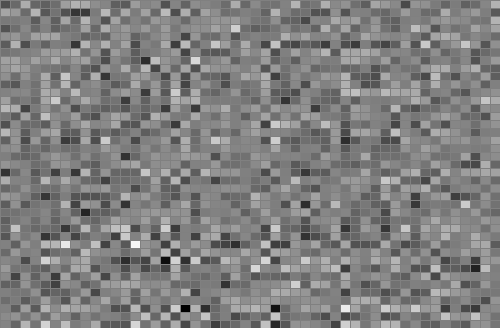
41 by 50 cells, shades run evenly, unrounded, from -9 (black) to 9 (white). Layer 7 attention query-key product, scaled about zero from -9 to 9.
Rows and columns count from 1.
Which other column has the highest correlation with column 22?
28
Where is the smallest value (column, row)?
19, 39
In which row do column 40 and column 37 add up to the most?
17
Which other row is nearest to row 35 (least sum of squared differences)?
3
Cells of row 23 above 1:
12
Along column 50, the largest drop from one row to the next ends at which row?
2
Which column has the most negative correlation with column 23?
14
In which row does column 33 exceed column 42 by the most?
16
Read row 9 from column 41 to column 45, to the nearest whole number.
-1 -1 2 3 3
